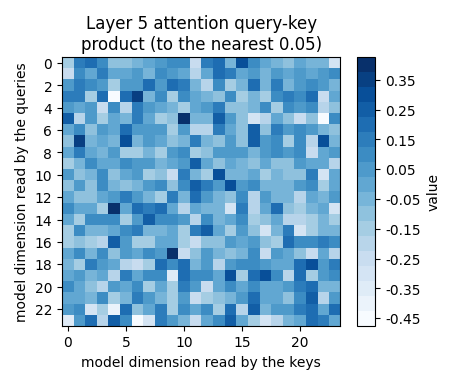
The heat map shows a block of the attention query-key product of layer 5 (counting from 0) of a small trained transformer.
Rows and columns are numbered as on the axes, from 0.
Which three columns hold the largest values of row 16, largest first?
4, 19, 22
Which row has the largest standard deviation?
23
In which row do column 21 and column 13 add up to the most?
10
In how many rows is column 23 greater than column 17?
12
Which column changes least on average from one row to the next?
15
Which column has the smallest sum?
17
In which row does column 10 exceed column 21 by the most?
5
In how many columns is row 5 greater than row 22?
8
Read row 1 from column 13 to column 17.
0.2 0.15 0 0.05 -0.05
